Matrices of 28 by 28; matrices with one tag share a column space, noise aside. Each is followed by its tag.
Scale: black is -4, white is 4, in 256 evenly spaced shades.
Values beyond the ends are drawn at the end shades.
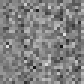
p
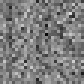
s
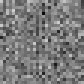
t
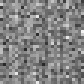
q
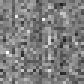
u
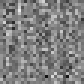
t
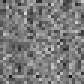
t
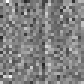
t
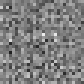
u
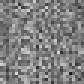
p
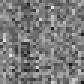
u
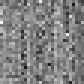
t
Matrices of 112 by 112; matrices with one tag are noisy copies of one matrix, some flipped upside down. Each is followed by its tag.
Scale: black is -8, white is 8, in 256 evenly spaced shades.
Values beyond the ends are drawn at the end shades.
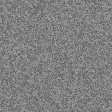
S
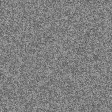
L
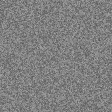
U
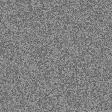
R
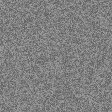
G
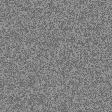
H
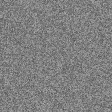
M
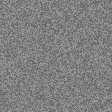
U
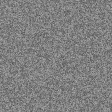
L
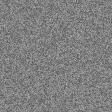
H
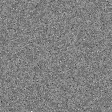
S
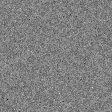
U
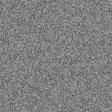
S
